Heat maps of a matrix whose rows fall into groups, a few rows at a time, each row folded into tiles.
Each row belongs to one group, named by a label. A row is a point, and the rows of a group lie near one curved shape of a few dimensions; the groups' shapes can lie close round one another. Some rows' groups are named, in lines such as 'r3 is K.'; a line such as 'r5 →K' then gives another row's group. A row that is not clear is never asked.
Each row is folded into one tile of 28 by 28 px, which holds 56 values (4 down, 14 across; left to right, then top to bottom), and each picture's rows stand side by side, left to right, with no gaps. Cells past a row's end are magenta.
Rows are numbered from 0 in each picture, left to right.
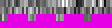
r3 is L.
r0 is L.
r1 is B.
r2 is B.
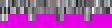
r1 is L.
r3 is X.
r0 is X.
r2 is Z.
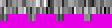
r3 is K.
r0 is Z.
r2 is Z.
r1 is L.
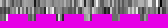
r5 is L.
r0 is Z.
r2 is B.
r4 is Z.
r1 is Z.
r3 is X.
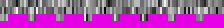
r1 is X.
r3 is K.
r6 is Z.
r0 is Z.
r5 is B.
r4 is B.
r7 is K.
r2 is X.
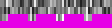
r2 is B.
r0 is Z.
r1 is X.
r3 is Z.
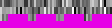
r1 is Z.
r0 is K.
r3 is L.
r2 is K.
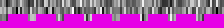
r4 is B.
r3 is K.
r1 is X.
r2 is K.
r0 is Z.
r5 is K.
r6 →X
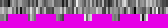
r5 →K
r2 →Z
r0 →K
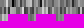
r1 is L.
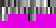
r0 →X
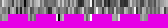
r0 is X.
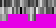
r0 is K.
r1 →X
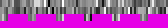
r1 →L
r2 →Z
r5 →X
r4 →K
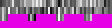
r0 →X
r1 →B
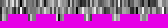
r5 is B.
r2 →K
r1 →L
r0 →L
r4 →Z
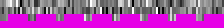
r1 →Z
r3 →K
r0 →L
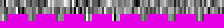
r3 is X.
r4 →K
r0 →K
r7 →L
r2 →L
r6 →Z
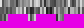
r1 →K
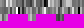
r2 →L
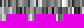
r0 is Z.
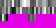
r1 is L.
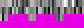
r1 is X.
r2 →L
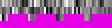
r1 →K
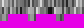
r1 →X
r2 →Z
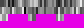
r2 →X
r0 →B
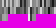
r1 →K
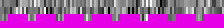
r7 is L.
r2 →L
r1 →K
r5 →B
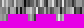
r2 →Z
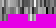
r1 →Z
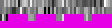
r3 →Z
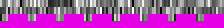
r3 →K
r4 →L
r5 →K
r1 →B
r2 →B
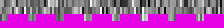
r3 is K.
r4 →B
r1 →Z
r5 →X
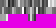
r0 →B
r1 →B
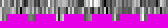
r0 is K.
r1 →Z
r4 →B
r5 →Z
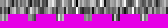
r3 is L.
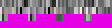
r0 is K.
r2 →Z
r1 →K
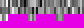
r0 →B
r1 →X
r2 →L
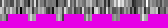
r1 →Z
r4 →B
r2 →X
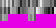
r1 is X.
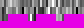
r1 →B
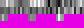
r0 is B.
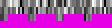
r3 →L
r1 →L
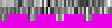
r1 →L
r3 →X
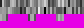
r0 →X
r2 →X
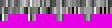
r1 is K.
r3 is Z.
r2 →Z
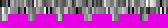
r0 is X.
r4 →K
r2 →K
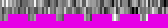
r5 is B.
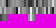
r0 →Z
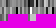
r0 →Z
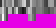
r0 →K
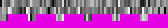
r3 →B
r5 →X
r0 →X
